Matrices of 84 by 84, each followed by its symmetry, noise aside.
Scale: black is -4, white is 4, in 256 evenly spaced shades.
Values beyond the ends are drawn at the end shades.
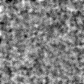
antisymmetric.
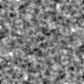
same after a half turn.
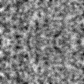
mirrored top to bottom.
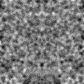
mirrored left to right.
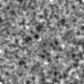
symmetric.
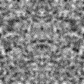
mirrored left to right.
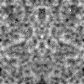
mirrored left to right.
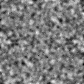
same after a half turn.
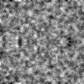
mirrored top to bottom.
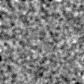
antisymmetric.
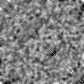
symmetric.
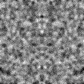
mirrored left to right.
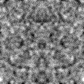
mirrored left to right.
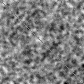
symmetric.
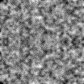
mirrored top to bottom.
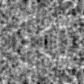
mirrored top to bottom.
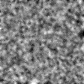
antisymmetric.
